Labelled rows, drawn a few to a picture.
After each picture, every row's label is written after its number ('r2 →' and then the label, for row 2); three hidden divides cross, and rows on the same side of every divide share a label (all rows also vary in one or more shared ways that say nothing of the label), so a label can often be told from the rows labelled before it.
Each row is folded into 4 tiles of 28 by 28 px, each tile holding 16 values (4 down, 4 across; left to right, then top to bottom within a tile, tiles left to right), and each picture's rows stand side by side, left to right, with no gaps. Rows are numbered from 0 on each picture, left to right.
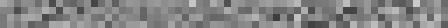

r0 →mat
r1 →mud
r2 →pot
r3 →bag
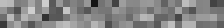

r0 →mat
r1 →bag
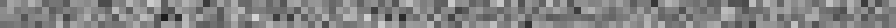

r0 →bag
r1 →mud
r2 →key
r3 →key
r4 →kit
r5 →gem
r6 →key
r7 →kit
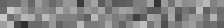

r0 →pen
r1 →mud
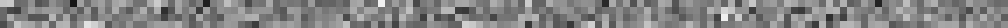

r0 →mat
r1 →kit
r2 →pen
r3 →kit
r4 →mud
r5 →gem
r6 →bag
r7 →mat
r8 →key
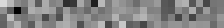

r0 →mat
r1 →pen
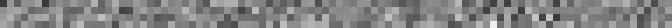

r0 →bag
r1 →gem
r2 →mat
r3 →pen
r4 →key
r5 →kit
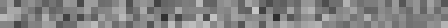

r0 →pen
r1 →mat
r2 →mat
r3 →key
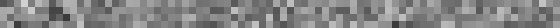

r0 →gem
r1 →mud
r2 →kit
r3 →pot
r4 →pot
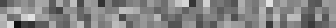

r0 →pen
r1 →pot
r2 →pot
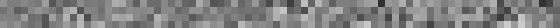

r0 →mat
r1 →pen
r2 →bag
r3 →mud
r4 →mat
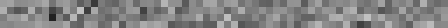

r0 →kit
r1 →pot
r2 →pen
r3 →pen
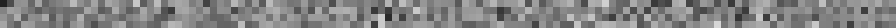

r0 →mud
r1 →gem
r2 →key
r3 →kit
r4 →kit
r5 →key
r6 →key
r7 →mud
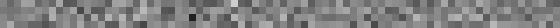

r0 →mat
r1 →pen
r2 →key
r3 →gem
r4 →key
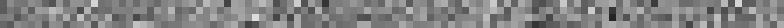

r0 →bag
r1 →mud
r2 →key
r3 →gem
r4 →mud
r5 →kit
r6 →kit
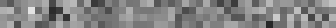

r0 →gem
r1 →key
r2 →gem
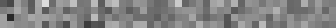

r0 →pot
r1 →gem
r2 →bag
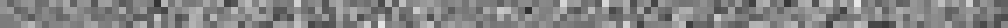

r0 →gem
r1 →gem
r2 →mud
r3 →kit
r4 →bag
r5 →kit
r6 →pen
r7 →mud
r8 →pot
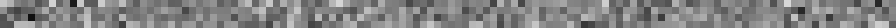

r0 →gem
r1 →bag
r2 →gem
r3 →pen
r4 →gem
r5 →pen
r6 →pen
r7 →mat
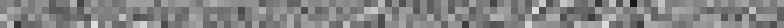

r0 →pen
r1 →mud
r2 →mat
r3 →mat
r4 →mat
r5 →kit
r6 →pot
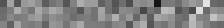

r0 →bag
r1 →bag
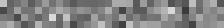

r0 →pen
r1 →key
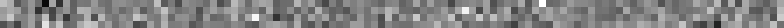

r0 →pen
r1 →key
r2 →key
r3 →bag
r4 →key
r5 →mat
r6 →mat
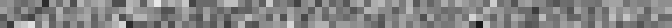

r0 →mud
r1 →kit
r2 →pen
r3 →gem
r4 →key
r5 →pot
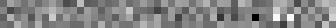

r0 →bag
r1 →pot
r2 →gem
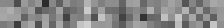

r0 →mat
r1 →gem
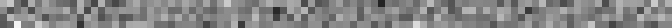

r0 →key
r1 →mud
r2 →kit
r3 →mat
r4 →bag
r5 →mud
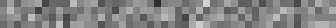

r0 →bag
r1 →mat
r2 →pen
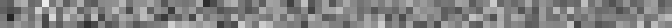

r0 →mud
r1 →mat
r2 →key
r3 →pot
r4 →key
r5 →mat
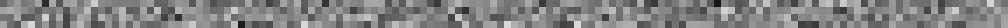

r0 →mud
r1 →mat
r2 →mat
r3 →bag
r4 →bag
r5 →bag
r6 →bag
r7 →kit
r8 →key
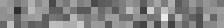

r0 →mat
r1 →key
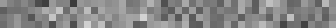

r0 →mat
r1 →key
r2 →pot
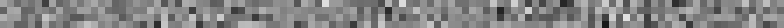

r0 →pen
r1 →bag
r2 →gem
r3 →kit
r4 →kit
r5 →mud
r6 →mud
